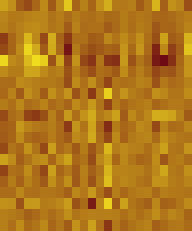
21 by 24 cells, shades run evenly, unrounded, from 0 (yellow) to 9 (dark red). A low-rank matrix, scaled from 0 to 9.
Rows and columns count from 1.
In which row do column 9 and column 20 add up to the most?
5
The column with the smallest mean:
4
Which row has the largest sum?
6
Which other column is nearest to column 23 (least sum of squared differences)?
13
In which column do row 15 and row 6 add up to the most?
21
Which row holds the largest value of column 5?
11
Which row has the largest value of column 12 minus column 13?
19
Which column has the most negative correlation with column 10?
14
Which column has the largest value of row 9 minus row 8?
12
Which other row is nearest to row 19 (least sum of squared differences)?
9
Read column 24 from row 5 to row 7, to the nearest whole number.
1 3 3
